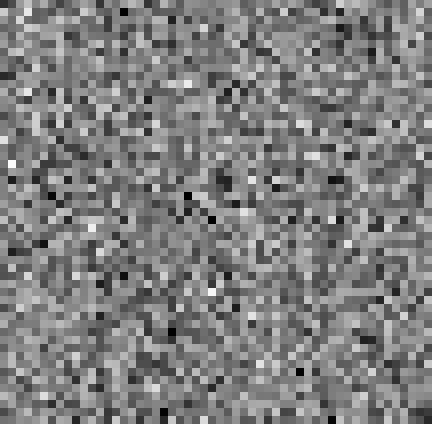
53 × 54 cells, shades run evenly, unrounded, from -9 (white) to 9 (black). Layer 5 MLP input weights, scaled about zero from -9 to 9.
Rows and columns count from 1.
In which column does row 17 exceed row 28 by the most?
46
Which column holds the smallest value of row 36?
28
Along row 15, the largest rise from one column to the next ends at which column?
17
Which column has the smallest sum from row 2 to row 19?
8
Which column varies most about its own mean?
12
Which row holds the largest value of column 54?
53
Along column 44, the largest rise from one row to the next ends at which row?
20
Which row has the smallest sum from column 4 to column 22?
14
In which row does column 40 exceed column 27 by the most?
37
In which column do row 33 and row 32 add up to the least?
13
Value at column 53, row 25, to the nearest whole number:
5
